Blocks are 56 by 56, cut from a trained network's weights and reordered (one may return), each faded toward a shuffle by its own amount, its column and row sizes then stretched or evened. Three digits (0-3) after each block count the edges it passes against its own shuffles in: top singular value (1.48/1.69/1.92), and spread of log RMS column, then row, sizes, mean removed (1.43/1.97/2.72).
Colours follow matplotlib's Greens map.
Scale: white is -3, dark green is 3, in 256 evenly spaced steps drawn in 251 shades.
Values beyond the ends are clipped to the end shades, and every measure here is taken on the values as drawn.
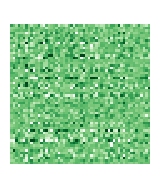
1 2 3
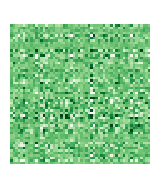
1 2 3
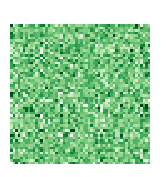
2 1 2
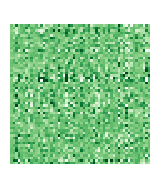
2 3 2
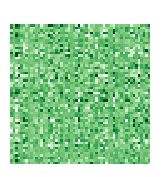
0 3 2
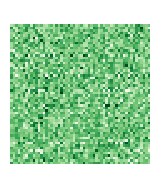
0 1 1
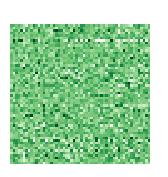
0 1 2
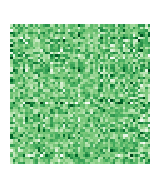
2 2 1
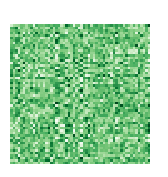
3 2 1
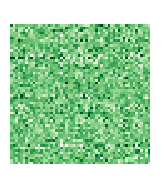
0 1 2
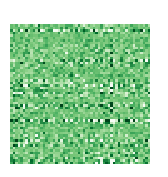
1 1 3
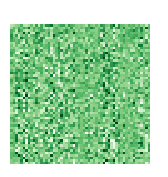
1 3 0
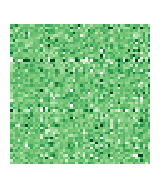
1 2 1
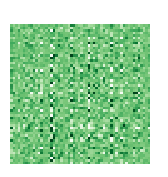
2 3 2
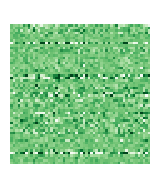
2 0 3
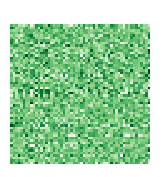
2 1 2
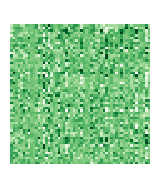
1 3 1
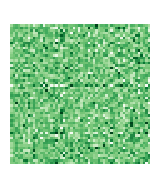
2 2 0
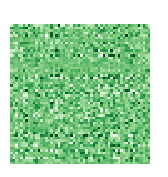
0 2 3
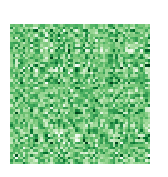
3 2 2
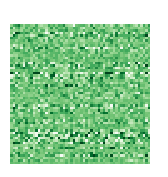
0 0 3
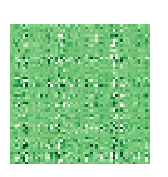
2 3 3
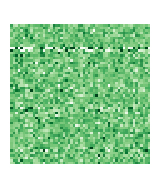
1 0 2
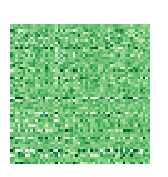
3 1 3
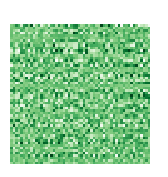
3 0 3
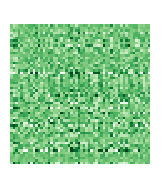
2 1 3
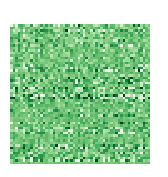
1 1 3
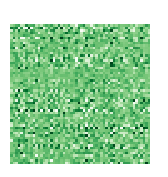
1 1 3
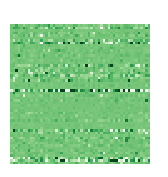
2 0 3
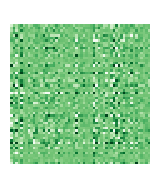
3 3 3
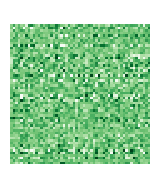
0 1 3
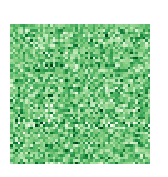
0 0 2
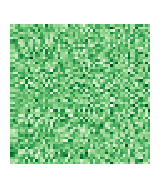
3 1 1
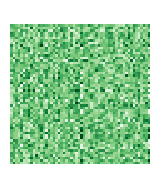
3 2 1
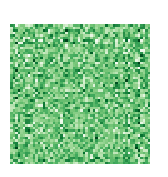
3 2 0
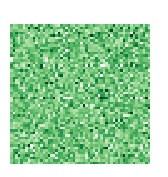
0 0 1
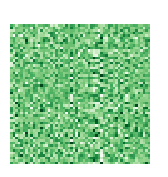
3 2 0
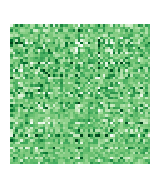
0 2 3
